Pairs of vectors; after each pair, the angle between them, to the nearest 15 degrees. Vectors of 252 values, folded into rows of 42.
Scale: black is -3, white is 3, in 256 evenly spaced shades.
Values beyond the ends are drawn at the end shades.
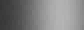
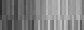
30 degrees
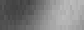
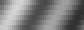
120 degrees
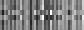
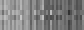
60 degrees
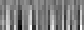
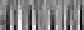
165 degrees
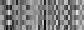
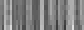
105 degrees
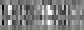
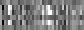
15 degrees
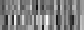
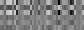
75 degrees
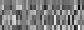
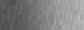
90 degrees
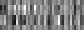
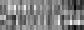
45 degrees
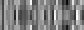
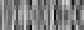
150 degrees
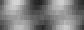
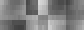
120 degrees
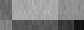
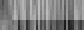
45 degrees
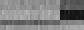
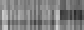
45 degrees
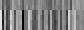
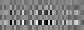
105 degrees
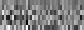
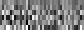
15 degrees
